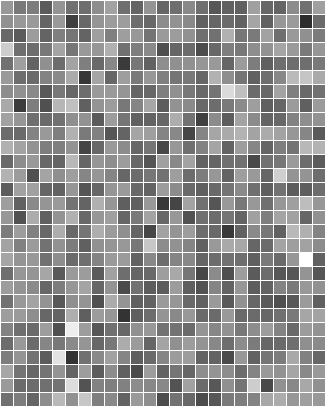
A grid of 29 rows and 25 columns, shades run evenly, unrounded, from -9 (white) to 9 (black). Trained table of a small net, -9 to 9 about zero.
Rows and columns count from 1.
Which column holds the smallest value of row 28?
6
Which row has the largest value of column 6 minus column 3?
2
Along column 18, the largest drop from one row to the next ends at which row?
18
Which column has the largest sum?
16
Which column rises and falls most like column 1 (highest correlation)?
25
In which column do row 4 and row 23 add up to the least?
1
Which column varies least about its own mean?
9
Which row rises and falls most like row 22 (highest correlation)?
20
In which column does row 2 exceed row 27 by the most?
24
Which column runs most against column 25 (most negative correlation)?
13
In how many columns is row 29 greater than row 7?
13
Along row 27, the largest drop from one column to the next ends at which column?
12
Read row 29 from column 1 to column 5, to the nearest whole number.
1 0 2 -1 -4
